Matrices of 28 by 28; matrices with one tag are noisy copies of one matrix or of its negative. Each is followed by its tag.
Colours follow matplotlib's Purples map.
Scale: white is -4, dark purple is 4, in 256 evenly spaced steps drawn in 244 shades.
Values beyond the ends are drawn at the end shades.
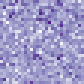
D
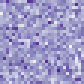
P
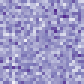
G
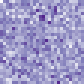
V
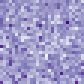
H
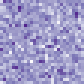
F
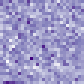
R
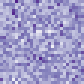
D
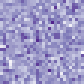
H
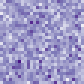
F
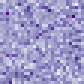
P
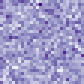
F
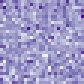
H
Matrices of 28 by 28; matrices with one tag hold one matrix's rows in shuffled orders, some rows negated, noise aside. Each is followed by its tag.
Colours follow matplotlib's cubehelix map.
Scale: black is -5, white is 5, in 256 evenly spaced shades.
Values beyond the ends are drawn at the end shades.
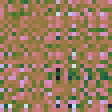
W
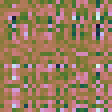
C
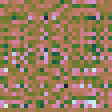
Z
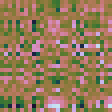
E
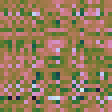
E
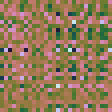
W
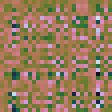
C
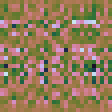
Z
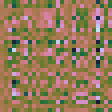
C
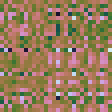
W
